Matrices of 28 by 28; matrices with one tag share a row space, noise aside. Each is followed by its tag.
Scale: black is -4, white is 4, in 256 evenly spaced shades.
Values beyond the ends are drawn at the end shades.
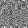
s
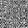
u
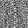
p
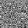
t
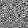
s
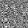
p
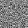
s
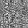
p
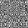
u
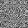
u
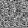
p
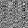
s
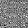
u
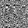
p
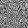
u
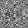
p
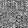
t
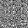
t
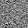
p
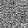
t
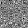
s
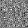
s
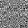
u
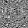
p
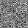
t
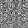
s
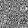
u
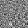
s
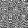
s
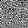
t
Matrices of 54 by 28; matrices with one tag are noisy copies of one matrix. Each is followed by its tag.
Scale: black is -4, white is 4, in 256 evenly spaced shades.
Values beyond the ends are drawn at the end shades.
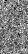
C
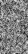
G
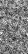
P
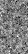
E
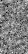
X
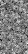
G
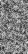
G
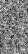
C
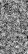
G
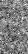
P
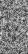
P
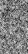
E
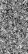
E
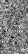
C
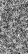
E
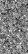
E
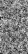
P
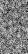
E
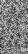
C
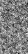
E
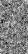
X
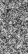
E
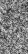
E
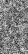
C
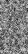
C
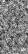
C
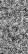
P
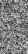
G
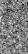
E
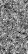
G
